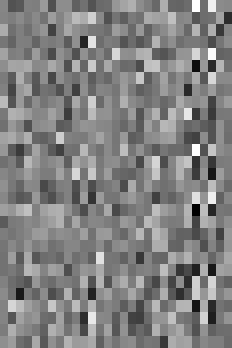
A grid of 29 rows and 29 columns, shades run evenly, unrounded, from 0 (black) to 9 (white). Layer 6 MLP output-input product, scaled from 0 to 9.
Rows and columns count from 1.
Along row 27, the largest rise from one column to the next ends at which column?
12
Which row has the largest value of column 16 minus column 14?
24
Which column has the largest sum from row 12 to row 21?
20
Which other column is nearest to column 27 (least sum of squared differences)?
25
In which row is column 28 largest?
6
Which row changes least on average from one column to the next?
21
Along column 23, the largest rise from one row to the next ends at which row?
26
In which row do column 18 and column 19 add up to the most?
5
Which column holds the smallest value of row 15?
27
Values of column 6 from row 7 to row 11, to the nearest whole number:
5 4 4 5 5
